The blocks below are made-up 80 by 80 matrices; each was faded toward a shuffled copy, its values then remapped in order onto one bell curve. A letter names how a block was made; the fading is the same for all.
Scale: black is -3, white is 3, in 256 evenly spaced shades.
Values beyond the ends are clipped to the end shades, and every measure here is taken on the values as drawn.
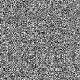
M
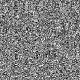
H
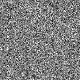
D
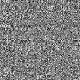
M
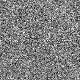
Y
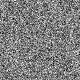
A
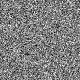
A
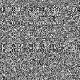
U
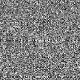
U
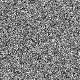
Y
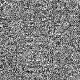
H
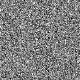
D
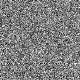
Y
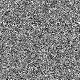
Y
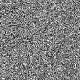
H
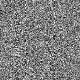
D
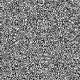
H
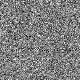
Y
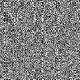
U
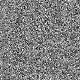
D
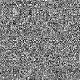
U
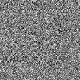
H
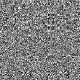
U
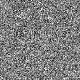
H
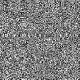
M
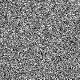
Y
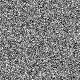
A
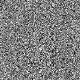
D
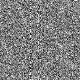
D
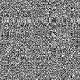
M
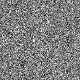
D
